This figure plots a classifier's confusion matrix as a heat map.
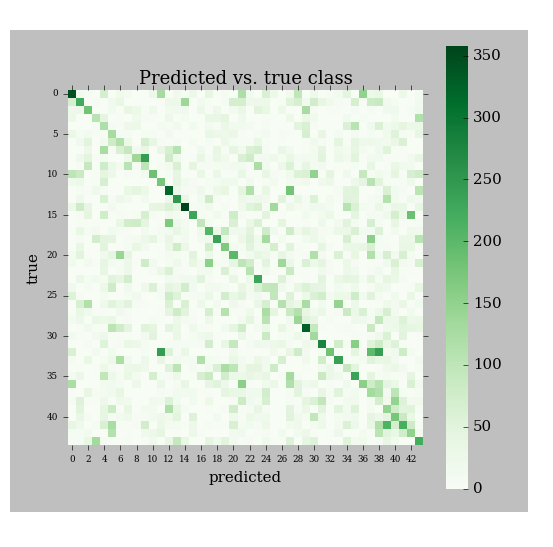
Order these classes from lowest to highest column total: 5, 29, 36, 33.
36, 33, 5, 29
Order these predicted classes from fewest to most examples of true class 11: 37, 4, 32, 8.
8, 32, 4, 37
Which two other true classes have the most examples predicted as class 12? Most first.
16, 39
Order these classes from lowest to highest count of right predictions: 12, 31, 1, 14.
1, 31, 12, 14
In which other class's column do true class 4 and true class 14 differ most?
25
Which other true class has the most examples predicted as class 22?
12
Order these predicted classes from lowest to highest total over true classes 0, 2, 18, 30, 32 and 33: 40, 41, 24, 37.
40, 41, 24, 37
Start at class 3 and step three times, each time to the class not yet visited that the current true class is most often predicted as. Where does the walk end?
39
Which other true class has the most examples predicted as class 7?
9
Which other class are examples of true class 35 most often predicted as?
27
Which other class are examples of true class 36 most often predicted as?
21
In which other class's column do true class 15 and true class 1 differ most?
42
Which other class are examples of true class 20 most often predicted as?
6
